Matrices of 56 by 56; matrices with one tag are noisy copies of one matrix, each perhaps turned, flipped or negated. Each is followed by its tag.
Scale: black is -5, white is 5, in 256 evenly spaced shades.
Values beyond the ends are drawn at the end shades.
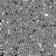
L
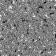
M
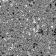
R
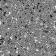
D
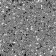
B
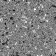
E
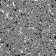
M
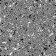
M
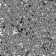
R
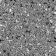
B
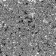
R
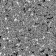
D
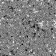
R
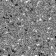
D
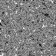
L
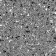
B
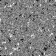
M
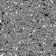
L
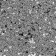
R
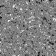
E
